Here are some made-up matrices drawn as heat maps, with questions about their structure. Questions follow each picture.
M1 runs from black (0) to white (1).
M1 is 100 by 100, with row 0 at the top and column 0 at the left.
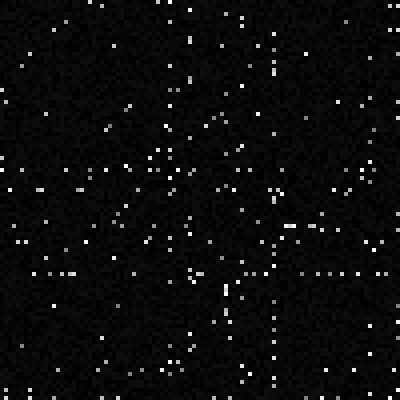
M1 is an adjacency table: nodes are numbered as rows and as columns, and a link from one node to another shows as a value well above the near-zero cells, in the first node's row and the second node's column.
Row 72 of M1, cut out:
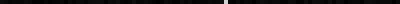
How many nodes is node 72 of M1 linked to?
1
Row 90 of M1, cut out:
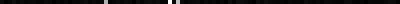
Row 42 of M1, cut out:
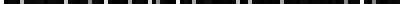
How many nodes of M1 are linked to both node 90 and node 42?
2
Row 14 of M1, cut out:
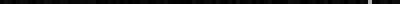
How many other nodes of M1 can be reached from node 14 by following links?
8
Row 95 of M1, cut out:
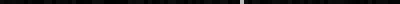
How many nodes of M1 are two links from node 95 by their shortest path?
8
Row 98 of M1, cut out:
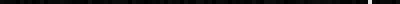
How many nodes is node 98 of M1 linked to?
1
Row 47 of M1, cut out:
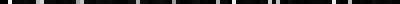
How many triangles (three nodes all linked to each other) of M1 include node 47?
0
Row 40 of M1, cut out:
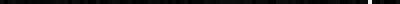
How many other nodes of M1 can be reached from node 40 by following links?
8
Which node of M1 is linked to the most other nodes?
node 68
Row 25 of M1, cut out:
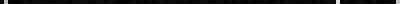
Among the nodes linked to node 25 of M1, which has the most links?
node 99
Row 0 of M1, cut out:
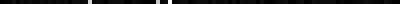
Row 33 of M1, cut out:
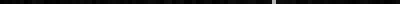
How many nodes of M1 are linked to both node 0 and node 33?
0
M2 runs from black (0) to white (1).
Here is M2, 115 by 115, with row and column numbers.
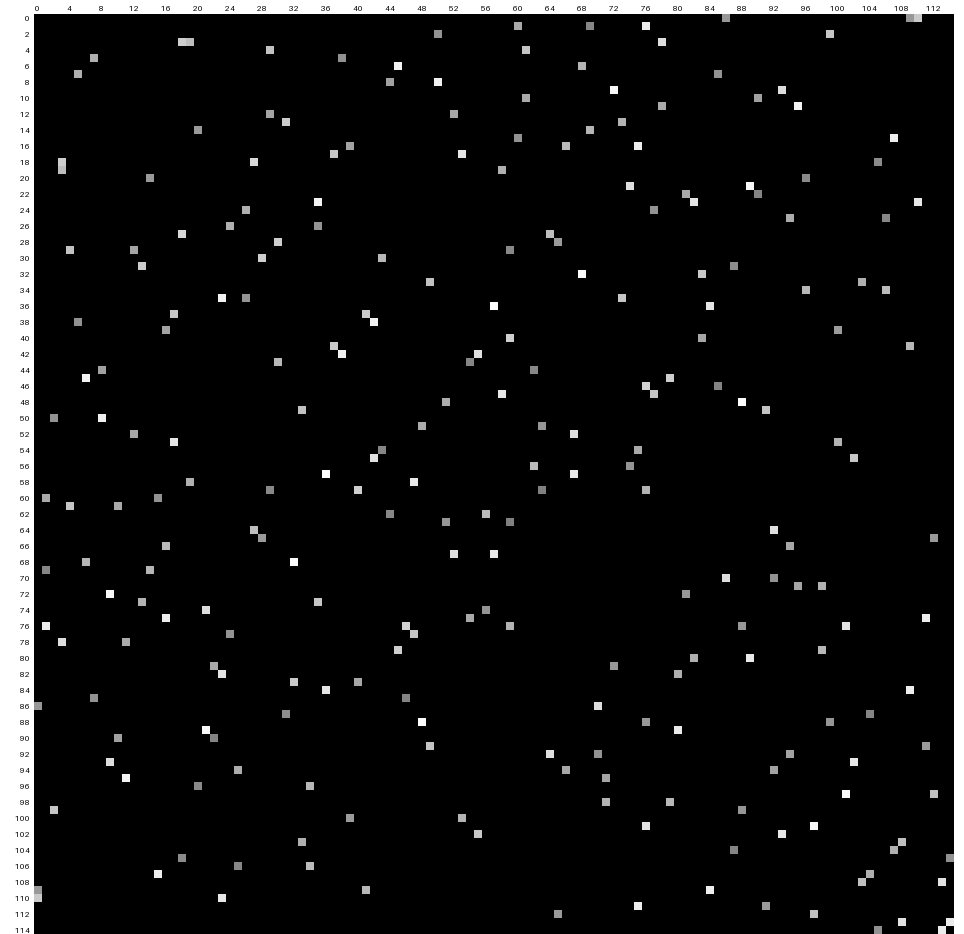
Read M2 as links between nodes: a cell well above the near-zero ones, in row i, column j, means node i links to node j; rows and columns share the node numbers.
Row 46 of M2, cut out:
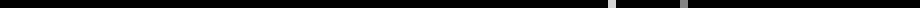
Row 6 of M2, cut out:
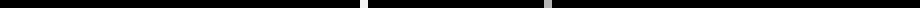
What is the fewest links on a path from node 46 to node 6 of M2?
7
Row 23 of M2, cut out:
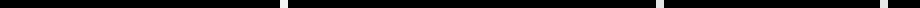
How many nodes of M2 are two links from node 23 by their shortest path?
4
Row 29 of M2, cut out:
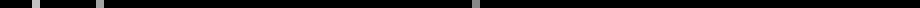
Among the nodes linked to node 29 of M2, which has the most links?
node 59
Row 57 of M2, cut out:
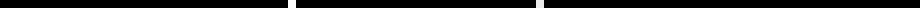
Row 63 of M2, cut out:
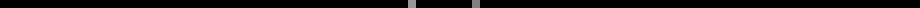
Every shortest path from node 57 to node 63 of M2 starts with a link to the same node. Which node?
node 67
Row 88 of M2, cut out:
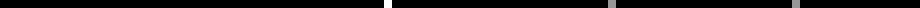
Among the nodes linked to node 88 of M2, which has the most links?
node 76
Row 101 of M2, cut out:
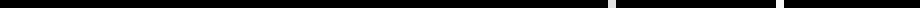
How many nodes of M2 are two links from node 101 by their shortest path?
5
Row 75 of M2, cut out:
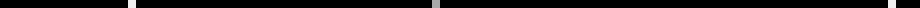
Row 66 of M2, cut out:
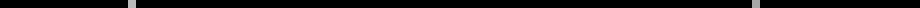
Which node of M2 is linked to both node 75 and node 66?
node 16
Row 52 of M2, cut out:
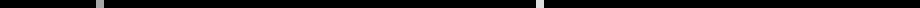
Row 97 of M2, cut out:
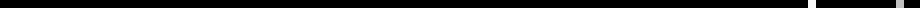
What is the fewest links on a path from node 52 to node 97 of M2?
6
